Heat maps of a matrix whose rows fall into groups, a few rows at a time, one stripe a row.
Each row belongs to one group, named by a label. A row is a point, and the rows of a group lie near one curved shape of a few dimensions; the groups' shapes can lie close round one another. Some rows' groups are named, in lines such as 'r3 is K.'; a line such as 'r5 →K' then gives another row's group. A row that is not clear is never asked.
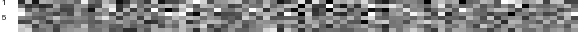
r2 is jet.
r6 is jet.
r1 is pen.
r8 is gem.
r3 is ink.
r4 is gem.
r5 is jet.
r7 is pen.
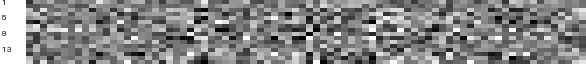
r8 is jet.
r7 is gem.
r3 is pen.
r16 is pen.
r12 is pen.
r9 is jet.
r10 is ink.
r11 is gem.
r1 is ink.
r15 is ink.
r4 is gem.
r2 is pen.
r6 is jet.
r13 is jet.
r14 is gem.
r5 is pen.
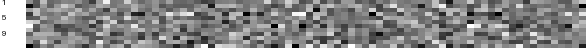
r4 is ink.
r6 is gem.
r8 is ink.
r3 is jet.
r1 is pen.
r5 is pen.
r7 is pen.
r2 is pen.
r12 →pen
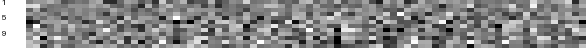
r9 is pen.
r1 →jet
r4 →jet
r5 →ink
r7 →ink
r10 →gem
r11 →ink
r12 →gem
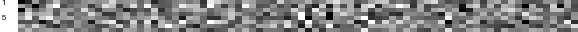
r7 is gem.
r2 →jet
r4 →jet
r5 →jet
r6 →jet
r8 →jet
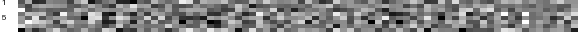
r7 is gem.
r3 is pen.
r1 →gem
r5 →pen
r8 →gem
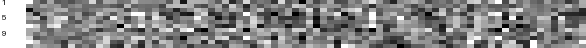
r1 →pen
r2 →ink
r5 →jet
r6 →jet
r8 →ink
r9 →pen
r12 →jet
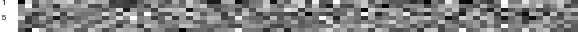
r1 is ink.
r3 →ink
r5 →ink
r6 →jet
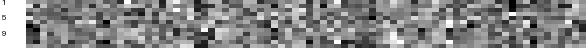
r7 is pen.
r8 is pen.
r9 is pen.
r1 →ink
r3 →ink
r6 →pen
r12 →ink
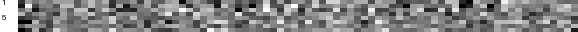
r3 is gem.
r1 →ink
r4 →ink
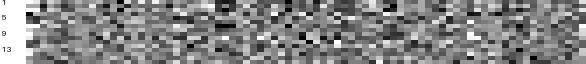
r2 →pen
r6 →gem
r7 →gem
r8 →gem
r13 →gem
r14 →pen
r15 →jet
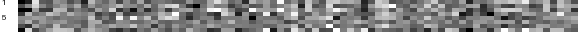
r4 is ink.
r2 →pen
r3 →gem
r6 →jet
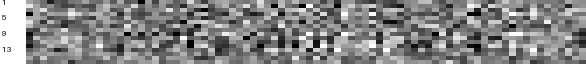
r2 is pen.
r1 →ink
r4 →ink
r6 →pen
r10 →ink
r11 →ink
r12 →ink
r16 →jet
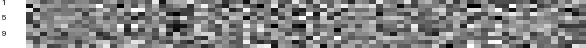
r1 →gem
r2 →ink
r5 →ink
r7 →ink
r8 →ink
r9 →pen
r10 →jet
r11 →ink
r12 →pen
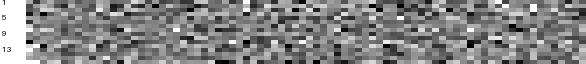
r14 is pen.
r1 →ink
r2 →jet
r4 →gem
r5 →jet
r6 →ink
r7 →ink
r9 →ink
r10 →ink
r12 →gem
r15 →pen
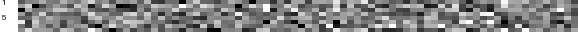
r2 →gem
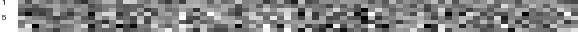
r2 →gem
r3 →gem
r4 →jet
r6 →jet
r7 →gem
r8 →gem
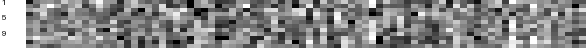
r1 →ink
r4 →jet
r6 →jet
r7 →jet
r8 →pen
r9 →jet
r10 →jet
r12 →ink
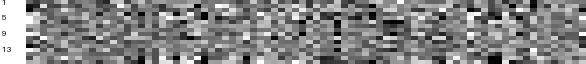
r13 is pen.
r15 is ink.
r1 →jet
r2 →jet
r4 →ink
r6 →pen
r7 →ink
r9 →pen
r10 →gem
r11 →gem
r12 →gem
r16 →ink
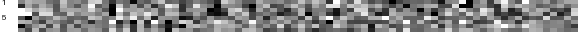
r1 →jet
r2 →ink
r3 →gem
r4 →gem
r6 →ink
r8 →ink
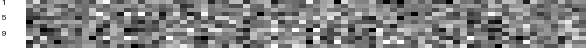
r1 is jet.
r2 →ink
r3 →pen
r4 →ink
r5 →jet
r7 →pen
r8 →gem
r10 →pen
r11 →jet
